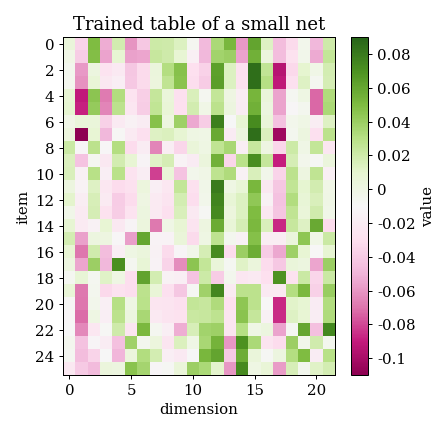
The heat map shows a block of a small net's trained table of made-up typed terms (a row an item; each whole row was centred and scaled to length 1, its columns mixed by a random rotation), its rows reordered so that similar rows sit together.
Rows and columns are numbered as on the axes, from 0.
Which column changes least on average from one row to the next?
0
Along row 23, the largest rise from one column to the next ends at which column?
14
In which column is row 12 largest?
12
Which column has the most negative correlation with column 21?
20
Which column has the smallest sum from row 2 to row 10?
17
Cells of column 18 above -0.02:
21
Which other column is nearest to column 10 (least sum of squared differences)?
4
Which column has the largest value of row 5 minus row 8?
7
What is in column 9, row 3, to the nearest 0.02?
0.04
